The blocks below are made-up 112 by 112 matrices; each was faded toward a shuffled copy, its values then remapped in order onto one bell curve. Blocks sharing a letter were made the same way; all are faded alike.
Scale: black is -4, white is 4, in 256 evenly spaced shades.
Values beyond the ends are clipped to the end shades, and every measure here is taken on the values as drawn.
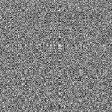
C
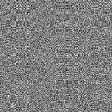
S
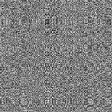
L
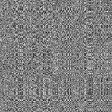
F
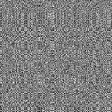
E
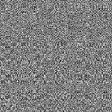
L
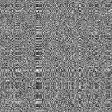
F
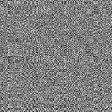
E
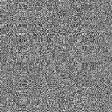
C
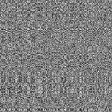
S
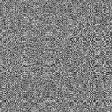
L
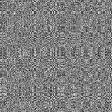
E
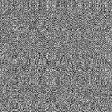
S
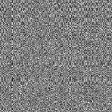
F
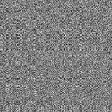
S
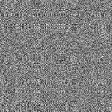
C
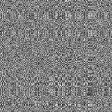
E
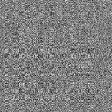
L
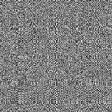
S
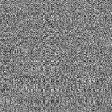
L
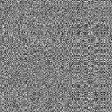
E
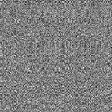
C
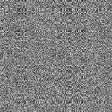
S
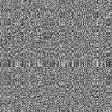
F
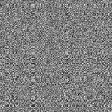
S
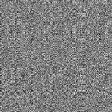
C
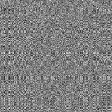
E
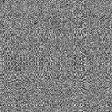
L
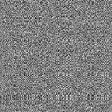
S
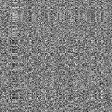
S
